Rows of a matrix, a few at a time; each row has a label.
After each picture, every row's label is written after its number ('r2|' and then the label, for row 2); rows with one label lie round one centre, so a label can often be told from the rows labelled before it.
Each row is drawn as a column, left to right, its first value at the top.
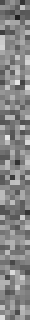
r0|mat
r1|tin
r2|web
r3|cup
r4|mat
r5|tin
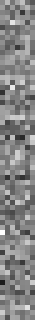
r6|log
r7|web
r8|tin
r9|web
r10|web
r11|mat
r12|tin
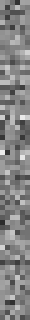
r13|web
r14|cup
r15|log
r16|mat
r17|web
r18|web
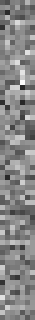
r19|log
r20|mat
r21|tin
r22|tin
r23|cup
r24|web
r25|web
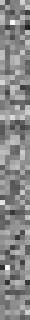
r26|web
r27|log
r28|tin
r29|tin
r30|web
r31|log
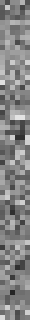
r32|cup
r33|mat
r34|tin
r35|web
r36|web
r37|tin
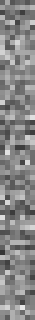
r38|mat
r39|web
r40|tin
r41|mat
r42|mat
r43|tin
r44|tin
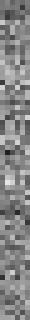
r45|tin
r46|cup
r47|cup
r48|tin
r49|cup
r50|web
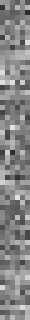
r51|cup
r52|web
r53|cup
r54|mat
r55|web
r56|mat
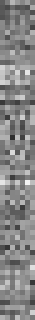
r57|cup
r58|cup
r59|web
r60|cup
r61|web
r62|cup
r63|log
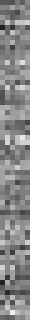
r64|log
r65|tin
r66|log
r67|tin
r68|tin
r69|tin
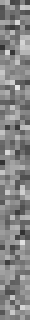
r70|cup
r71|web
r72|log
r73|tin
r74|mat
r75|mat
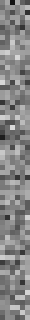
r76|web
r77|web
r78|mat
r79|web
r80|log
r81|mat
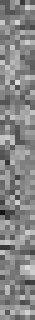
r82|tin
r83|cup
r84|tin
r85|web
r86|log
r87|log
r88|log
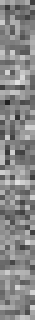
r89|web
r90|cup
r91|web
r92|cup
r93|cup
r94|cup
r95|mat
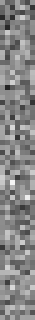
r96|cup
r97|log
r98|cup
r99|web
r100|mat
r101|mat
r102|cup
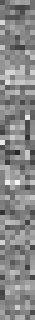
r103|tin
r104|cup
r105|cup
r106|cup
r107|cup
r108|web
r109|cup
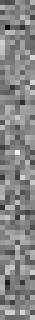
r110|mat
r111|log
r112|log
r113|web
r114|log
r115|tin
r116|cup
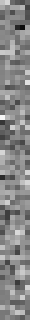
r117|web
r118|web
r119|mat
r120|log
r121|log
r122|cup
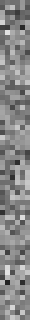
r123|tin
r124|log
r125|mat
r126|cup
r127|log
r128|cup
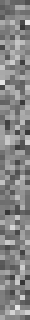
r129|cup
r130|tin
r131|tin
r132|mat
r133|log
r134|tin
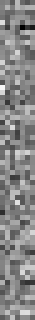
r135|tin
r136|log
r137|mat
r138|web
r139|log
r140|log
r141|log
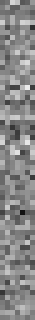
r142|tin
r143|log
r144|web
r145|web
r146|tin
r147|tin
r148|web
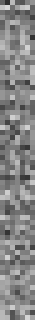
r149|mat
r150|mat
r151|web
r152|tin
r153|mat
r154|mat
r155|cup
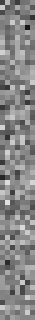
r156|mat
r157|web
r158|tin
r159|mat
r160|tin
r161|log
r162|cup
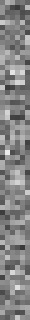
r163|tin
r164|web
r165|cup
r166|cup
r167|cup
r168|mat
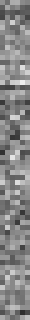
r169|cup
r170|mat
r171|web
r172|web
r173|cup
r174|cup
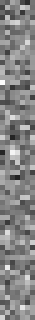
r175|cup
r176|log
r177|web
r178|web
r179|mat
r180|mat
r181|tin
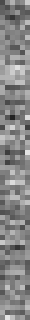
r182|tin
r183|cup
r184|cup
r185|cup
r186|cup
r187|web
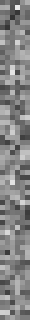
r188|log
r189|log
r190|cup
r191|mat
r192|web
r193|web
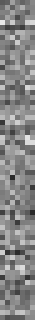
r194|tin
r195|log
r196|web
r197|log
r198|log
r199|tin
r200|tin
